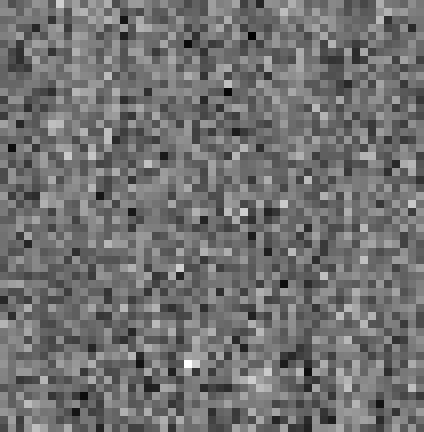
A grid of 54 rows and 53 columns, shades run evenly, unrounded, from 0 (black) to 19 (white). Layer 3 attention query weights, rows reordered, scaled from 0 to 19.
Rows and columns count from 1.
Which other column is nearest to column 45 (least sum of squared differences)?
43
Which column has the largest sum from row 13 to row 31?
12
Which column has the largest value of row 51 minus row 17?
30
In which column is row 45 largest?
17
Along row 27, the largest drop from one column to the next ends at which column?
32
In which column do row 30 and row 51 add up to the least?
38
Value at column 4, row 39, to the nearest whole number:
13
